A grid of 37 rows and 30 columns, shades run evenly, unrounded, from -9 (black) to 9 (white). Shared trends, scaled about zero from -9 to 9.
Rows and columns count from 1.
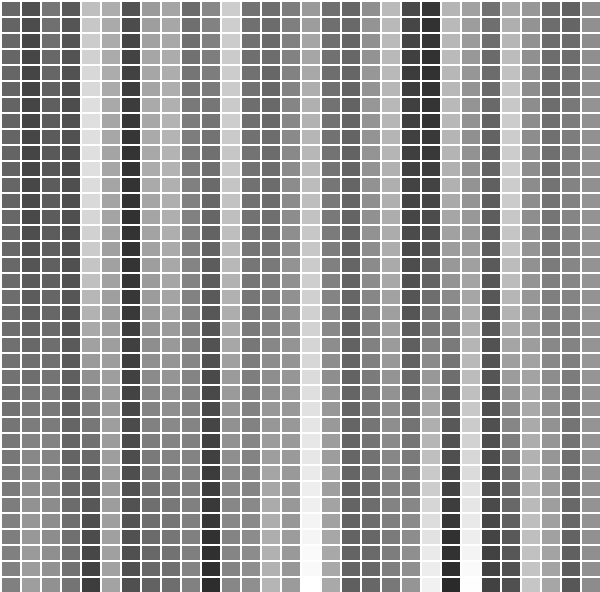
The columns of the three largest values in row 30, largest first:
16, 24, 22
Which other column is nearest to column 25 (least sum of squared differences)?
11
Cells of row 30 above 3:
4
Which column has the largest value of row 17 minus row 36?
5
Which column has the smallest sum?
7
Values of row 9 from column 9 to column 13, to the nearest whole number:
4 0 -1 5 -1
